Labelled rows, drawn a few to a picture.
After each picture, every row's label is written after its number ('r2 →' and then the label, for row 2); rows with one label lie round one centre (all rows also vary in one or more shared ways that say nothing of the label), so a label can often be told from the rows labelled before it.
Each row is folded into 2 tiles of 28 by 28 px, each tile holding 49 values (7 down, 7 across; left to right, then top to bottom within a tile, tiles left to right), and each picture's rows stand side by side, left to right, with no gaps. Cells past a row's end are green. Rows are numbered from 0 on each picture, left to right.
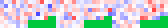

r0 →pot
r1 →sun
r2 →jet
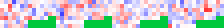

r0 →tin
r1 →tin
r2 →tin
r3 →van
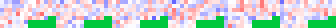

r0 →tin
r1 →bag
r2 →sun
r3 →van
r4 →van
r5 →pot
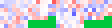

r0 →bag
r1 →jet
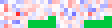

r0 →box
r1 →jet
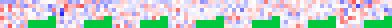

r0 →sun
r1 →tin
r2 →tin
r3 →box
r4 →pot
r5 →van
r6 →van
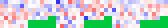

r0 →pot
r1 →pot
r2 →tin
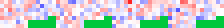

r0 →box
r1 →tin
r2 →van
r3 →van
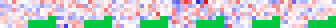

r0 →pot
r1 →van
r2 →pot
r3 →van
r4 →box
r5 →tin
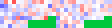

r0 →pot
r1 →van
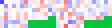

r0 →pot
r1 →box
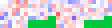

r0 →van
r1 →bag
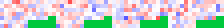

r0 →van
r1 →box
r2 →bag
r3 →van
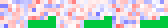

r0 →tin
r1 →van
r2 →box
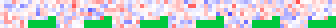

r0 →pot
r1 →jet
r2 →box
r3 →box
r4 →tin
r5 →van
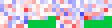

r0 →van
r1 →sun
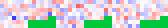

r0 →bag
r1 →bag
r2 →tin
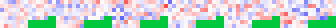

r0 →jet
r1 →pot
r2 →jet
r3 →pot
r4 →bag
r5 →sun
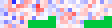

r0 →jet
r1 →tin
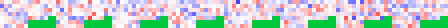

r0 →van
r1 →bag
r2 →tin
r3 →sun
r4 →jet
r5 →sun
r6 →tin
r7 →pot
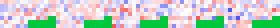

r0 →tin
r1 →bag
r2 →bag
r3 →jet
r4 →sun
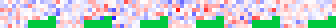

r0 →box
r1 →jet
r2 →van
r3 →sun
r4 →bag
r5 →box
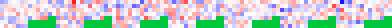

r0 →bag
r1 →van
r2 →bag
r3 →van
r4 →van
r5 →tin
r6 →jet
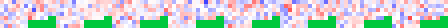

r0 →jet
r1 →pot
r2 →sun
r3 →bag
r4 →box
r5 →tin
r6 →jet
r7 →box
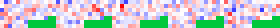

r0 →van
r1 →sun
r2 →sun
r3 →jet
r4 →bag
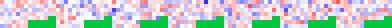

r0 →jet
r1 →sun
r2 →jet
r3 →sun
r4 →tin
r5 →bag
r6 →tin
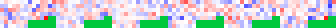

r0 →bag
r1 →box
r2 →tin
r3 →van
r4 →van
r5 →bag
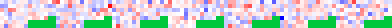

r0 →bag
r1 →tin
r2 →jet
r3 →jet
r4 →box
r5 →van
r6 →van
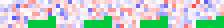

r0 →bag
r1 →tin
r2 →bag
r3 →box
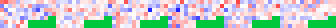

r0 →box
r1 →bag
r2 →box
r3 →pot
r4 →tin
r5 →pot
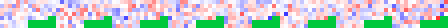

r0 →van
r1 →tin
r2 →jet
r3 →bag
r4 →box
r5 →tin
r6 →jet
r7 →bag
